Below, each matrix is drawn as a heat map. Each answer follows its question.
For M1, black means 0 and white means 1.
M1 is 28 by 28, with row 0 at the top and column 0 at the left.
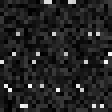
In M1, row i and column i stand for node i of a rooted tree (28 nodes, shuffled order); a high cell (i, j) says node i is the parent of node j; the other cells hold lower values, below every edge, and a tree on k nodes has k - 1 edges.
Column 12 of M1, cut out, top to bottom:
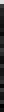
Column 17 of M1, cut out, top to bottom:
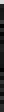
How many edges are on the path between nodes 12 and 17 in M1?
2
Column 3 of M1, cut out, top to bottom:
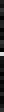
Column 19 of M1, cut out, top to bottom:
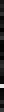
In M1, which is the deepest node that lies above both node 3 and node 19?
15
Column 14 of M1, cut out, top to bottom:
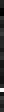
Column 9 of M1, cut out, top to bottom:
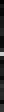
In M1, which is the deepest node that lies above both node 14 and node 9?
8
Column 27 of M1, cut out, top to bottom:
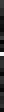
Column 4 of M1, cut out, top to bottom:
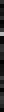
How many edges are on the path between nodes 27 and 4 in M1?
3
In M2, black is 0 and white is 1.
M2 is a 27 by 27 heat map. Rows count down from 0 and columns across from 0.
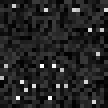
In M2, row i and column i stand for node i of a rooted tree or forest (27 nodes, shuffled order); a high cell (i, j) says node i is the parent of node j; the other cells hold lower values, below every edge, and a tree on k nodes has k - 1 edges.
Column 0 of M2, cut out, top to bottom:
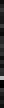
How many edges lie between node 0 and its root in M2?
2
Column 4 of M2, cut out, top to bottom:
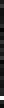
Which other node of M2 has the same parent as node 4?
12
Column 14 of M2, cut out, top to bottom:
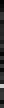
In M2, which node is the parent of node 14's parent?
20
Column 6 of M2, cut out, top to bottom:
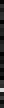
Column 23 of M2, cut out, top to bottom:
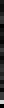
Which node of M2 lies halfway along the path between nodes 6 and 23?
7
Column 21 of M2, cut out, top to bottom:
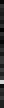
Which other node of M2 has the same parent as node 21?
5
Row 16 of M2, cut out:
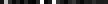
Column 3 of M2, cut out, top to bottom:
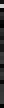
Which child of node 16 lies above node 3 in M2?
1
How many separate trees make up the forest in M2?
5
